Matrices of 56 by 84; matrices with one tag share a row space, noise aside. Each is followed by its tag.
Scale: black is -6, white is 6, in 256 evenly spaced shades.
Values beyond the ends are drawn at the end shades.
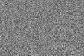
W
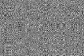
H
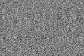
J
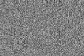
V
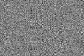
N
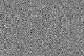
N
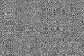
H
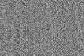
V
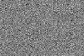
W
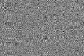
H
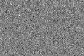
W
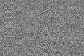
H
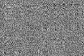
H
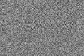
J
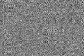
H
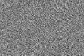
J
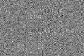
N
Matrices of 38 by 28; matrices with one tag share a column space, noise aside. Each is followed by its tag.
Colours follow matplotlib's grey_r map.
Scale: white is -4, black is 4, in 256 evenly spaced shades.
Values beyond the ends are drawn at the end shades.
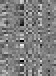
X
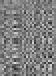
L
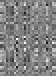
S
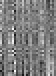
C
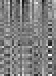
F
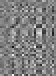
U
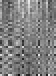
F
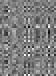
U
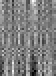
C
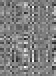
S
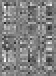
S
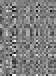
U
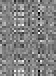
X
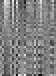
F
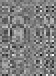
U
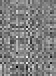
L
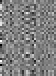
X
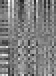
F
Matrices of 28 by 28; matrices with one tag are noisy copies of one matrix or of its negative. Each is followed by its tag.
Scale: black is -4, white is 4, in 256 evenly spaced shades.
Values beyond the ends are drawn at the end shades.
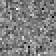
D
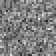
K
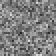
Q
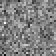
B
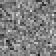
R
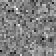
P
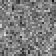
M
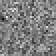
D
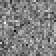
M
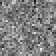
K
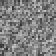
M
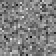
P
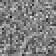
D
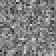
D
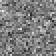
Q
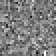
D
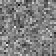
B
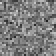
K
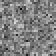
B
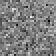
D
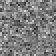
B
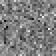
M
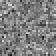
P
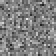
R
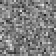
R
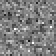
Q
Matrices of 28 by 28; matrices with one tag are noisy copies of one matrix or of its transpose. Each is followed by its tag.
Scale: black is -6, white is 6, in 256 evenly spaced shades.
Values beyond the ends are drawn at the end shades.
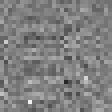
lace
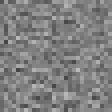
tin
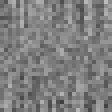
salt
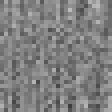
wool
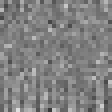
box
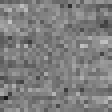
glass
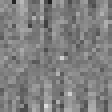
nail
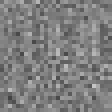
lace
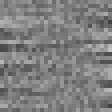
nail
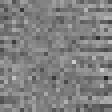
box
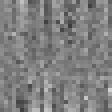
nail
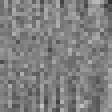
wool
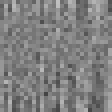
wool
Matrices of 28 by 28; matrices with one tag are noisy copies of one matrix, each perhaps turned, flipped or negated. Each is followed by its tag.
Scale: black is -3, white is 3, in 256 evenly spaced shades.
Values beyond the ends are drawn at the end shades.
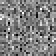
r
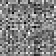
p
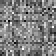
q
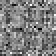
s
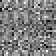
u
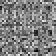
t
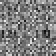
r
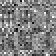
s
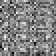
t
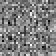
r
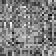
q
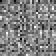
r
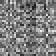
u
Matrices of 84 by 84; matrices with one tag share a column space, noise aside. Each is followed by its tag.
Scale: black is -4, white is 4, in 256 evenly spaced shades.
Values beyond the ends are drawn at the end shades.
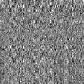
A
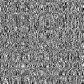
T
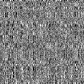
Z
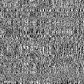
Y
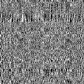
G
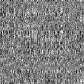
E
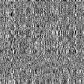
E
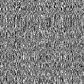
T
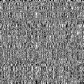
Z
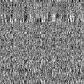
G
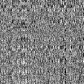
A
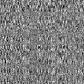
A
